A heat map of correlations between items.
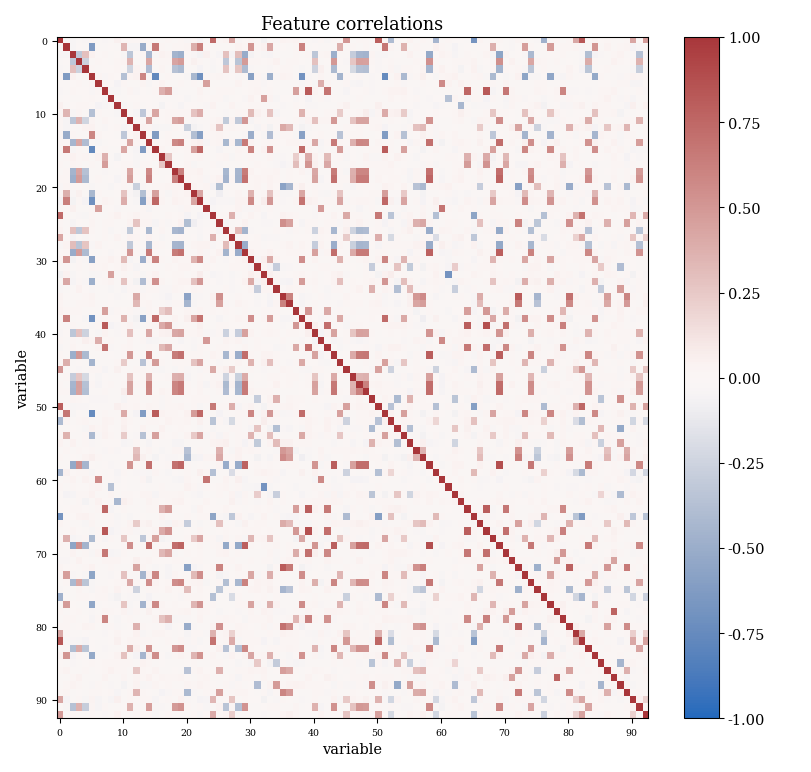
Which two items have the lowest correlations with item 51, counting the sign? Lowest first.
5, 13
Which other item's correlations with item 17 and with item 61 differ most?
32
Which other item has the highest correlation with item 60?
23
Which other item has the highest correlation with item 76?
65
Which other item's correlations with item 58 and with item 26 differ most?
69
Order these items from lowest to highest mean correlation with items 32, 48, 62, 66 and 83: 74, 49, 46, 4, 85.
4, 49, 85, 46, 74
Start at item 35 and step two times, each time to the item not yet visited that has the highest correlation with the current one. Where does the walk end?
80
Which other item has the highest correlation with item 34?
88
